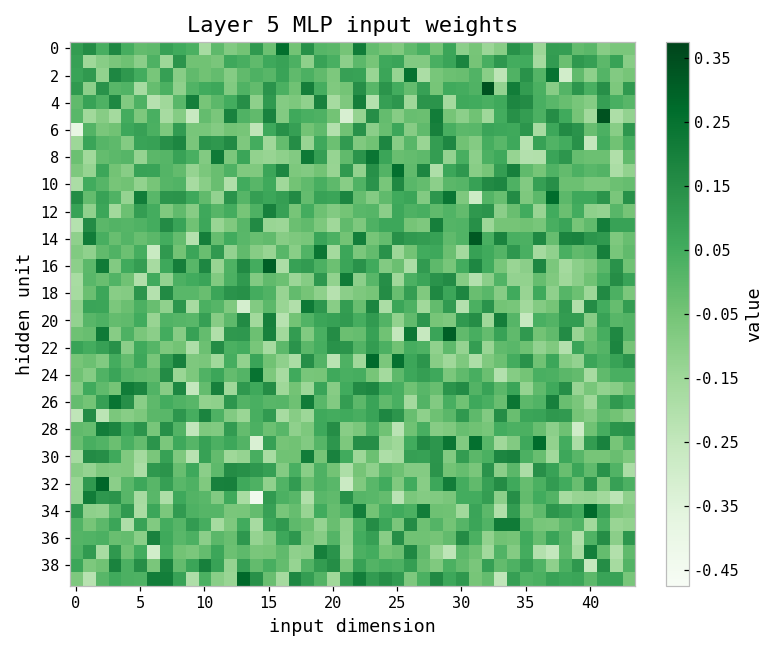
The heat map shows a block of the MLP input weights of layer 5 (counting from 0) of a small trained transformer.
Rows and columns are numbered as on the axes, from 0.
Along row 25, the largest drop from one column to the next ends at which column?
9
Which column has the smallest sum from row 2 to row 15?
20
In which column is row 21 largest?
29
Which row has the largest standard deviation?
5
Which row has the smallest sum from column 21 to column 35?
31
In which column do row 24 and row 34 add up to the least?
33
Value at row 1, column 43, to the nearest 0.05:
-0.1
